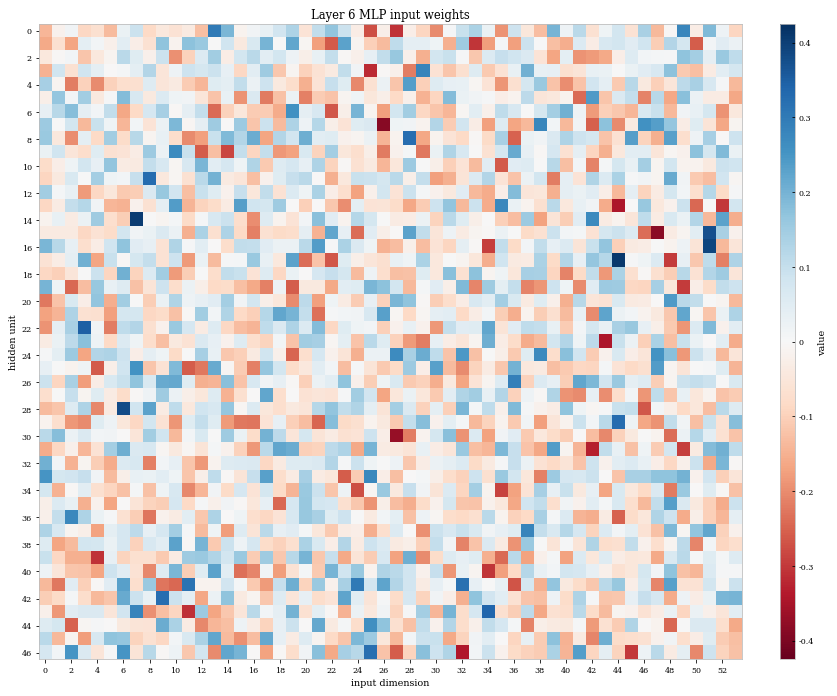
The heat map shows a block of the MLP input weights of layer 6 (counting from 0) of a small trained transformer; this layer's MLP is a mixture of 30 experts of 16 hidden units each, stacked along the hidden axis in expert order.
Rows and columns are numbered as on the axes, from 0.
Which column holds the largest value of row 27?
17
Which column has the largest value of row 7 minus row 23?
43
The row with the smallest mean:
29
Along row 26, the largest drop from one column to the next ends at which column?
37
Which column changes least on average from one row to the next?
45
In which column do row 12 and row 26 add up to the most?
36
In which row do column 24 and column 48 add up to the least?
34
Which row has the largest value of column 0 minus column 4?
39
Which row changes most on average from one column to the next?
46
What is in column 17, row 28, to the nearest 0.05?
-0.05
